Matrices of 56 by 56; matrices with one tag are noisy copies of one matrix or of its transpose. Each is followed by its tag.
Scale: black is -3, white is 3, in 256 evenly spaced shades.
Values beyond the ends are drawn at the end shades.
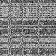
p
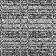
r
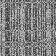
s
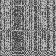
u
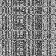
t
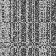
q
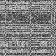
u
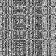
t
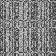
r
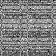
r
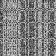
p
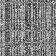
s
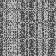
p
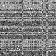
q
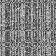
s
